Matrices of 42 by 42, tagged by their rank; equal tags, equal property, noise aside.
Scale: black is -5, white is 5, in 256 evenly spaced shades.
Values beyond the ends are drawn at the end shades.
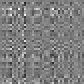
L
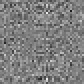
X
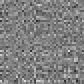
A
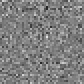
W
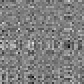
L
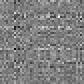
L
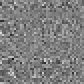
W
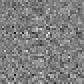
W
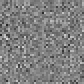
X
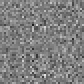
W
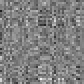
A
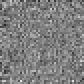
X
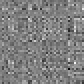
A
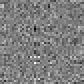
W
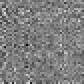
X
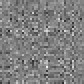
A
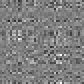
X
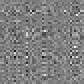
L
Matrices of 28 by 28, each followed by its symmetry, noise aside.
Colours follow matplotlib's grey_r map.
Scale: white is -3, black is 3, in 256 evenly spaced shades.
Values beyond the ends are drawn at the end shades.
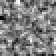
antisymmetric.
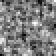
antisymmetric.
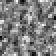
same after a half turn.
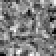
antisymmetric.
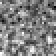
no symmetry.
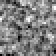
no symmetry.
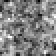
same after a half turn.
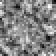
symmetric across the other diagonal.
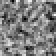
no symmetry.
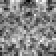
mirrored left to right.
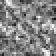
same after a half turn.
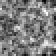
mirrored top to bottom.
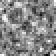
symmetric.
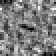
same after a half turn.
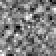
antisymmetric.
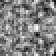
mirrored top to bottom.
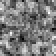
same after a half turn.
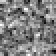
no symmetry.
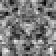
mirrored left to right.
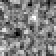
antisymmetric.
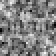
same after a half turn.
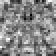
mirrored left to right.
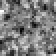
no symmetry.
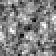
same after a half turn.
